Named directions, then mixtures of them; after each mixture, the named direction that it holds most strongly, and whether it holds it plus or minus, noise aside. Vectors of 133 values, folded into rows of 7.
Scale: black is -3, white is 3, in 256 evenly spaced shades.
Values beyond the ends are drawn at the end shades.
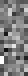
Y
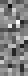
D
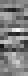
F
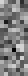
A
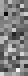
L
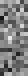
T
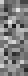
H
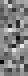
D, minus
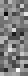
L, plus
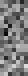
A, plus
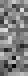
T, plus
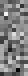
L, minus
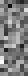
Y, plus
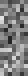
T, minus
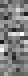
F, minus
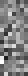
Y, plus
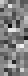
D, minus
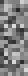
H, minus
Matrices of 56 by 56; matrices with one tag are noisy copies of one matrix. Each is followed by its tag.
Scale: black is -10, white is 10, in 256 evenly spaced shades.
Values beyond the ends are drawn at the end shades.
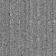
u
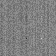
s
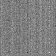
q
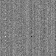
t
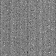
q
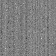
s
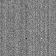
s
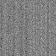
s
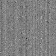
s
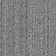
s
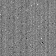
s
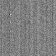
u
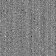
t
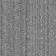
s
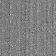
u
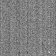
q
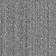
s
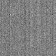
u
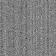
s
